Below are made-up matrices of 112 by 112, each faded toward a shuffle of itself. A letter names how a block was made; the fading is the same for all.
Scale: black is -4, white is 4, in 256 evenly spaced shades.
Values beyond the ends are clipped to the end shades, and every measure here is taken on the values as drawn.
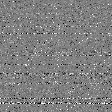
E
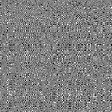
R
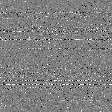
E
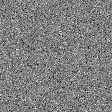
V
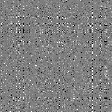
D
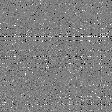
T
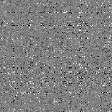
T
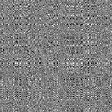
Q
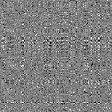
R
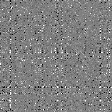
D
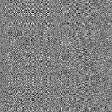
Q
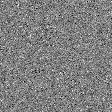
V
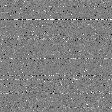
E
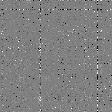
D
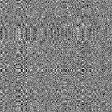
Q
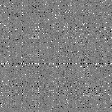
T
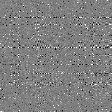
T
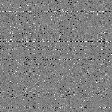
T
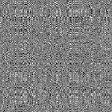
Q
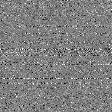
E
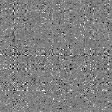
D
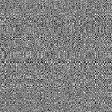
Q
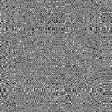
R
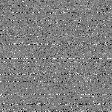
E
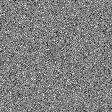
V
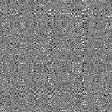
R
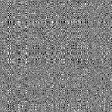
Q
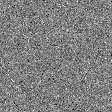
V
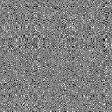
R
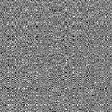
Q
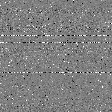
E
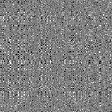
R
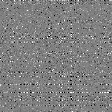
T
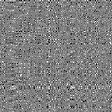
R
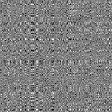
Q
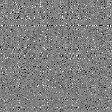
T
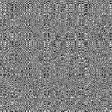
Q
